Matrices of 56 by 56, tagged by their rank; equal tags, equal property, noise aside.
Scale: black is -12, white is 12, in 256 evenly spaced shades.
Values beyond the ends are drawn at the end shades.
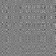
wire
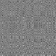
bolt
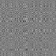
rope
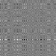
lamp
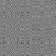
wire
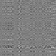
rope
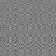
wire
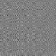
rope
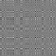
lamp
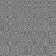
rope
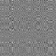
wire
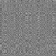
bolt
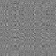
rope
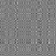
wire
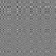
lamp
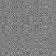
rope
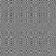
lamp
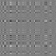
lamp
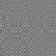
wire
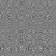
bolt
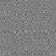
rope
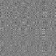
bolt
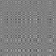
lamp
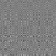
rope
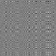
lamp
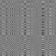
lamp
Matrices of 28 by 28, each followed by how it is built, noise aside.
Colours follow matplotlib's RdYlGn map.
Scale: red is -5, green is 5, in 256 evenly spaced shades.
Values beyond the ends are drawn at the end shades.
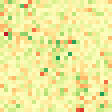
block diagonal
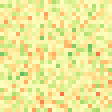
noise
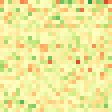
uneven rows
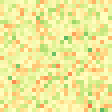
noise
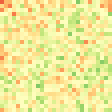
smooth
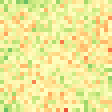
smooth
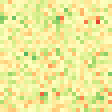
uneven rows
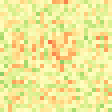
blocks
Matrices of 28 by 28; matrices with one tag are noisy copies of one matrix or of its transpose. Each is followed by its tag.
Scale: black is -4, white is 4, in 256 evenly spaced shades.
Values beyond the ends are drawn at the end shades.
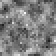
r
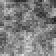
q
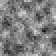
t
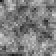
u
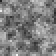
u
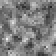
t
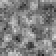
t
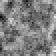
r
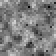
t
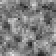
t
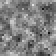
t
